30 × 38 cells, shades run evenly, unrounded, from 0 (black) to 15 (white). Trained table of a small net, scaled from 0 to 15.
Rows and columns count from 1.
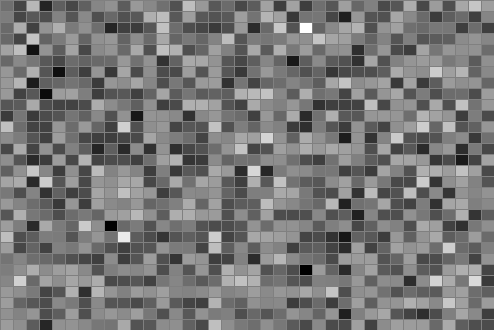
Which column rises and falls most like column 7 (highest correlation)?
5
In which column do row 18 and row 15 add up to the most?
32
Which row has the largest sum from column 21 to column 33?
3
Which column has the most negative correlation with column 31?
11
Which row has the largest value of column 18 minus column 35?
4
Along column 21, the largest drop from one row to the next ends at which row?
14
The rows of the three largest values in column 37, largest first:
26, 1, 25
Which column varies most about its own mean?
27
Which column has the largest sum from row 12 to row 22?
17
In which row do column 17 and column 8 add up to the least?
24
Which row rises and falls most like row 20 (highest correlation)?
6
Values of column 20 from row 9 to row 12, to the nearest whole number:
11 10 4 6
